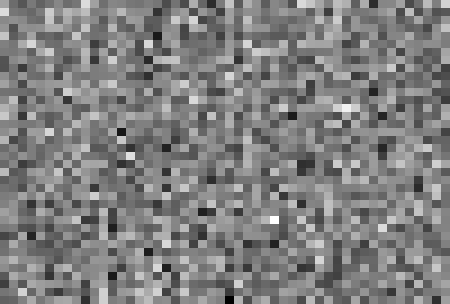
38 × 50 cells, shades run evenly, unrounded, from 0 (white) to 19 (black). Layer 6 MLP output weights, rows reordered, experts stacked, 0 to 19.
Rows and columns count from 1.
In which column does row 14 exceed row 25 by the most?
49
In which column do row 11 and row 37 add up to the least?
21
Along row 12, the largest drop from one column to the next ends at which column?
8
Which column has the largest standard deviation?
19
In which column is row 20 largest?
43
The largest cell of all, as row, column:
38, 26
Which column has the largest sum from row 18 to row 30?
13
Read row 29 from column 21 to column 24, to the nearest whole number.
5 12 14 6
